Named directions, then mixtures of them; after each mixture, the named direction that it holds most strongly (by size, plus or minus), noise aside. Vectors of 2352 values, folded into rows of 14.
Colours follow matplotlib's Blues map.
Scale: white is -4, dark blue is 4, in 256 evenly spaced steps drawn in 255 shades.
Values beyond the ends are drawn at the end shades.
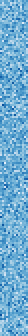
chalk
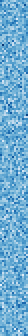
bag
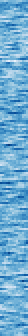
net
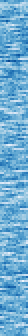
net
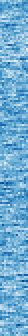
net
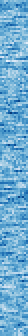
net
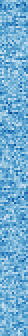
bag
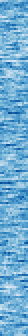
net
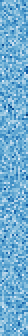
bag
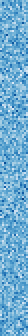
chalk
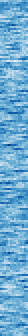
net
